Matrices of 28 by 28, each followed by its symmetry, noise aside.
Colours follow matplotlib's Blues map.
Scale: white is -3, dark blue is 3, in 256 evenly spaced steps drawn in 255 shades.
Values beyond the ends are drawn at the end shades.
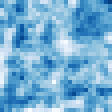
symmetric across the other diagonal.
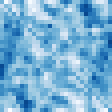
same after a half turn.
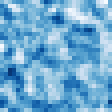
antisymmetric.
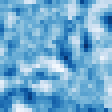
antisymmetric.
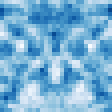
mirrored left to right.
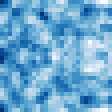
mirrored top to bottom.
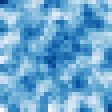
symmetric across the other diagonal.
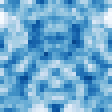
mirrored left to right.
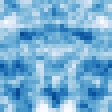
mirrored left to right.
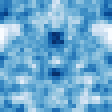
mirrored left to right.
